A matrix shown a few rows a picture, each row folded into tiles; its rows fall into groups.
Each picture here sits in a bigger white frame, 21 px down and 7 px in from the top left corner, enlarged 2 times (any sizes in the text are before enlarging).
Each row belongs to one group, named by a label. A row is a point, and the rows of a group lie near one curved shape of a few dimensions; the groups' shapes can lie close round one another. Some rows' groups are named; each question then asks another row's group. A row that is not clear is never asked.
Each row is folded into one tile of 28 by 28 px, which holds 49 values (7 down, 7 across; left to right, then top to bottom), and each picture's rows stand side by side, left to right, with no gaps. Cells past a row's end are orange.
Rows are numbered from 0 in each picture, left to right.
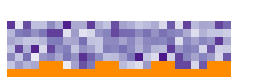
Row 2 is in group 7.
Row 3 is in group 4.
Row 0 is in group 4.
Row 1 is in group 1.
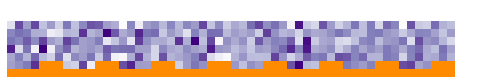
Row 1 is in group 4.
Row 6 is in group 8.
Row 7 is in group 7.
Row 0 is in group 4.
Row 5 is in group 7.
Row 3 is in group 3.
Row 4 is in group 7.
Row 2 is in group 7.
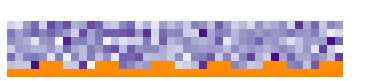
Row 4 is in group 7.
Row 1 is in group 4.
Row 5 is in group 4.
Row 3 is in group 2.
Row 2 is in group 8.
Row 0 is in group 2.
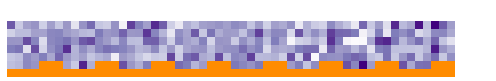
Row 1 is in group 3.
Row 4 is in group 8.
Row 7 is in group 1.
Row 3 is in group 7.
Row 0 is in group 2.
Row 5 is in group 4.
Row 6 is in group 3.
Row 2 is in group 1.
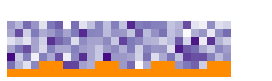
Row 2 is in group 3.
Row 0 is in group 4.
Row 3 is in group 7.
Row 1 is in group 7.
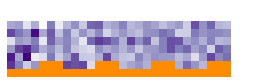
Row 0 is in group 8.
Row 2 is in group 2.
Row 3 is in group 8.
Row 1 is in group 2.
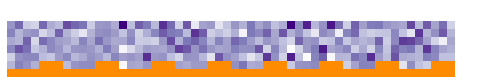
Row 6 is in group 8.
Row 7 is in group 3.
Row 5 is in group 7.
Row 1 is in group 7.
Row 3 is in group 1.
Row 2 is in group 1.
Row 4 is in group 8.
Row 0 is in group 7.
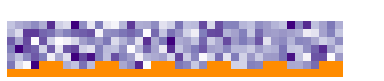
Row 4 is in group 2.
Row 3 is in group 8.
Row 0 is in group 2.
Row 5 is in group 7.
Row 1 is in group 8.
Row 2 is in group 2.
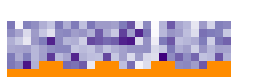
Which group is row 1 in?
2
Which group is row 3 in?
8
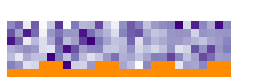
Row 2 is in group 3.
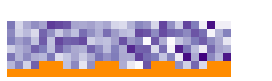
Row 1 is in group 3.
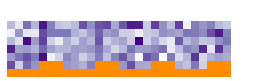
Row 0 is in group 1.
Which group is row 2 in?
7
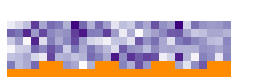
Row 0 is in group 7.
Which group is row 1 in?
3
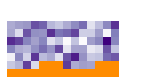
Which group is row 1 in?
3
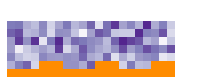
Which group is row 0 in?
2
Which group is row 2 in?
3
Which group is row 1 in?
8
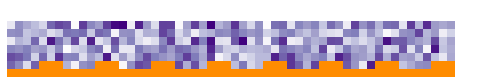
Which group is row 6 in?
4
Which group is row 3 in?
1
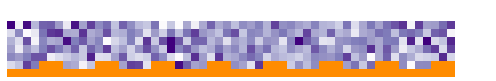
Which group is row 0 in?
1
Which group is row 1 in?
3
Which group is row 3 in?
7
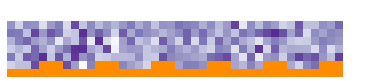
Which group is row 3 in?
3
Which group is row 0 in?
2
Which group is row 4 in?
4
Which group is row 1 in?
2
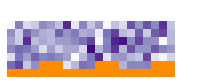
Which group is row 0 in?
7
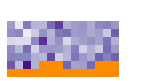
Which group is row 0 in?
3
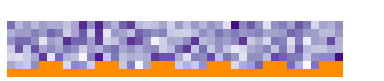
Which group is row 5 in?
3
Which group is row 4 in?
1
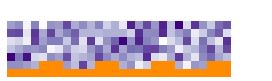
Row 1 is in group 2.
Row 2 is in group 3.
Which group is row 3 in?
7
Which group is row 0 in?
8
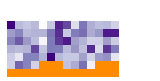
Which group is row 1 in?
4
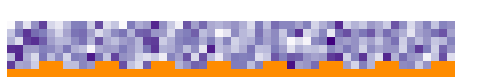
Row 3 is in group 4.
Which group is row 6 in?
7
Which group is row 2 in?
1
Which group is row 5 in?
3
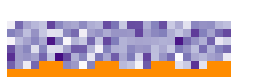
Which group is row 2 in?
3
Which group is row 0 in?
4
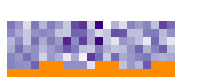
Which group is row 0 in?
8
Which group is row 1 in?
8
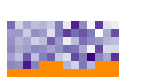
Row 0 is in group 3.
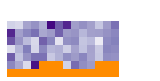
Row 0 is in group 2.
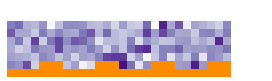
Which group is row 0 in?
2
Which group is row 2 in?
8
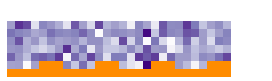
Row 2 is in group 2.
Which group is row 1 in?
8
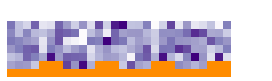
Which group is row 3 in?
7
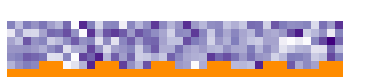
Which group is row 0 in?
1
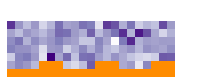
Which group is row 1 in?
2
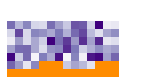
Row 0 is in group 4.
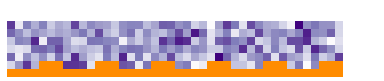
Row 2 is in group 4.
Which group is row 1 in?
2
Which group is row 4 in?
2
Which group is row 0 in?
2
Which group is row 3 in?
1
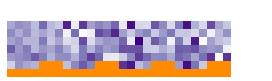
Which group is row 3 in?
7
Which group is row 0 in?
8
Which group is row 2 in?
7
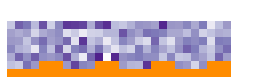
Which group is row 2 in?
2
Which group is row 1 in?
7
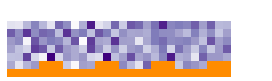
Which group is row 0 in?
7
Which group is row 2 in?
3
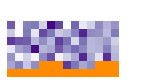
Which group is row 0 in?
8
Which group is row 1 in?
7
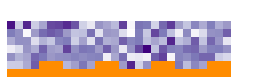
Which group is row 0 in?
1
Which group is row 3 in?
1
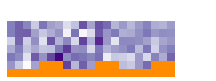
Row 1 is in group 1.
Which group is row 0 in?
3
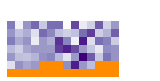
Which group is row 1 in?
7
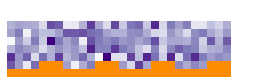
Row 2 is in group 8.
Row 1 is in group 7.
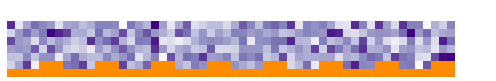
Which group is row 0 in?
4
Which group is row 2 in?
1
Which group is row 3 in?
8
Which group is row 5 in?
4
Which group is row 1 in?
2
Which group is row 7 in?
3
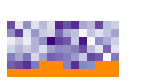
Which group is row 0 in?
3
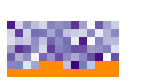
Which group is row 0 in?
4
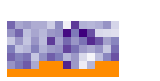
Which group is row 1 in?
1
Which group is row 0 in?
3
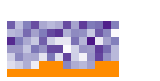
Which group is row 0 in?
4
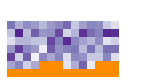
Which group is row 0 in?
4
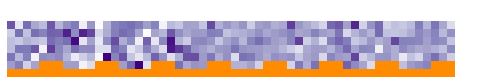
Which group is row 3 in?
1
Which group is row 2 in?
2
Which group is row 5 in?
1
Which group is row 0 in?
4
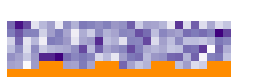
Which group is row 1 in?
3
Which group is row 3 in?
4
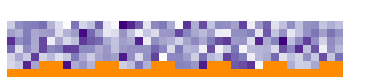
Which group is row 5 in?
2
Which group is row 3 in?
4
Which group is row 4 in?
2
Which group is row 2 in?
7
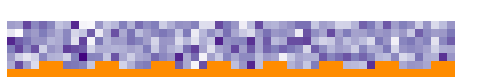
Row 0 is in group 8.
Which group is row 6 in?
2
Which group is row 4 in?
3
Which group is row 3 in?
4
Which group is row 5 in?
3
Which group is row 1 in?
7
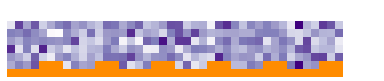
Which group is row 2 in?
3
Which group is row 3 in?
1
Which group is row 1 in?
1
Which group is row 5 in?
7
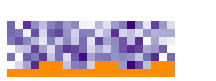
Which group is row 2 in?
7
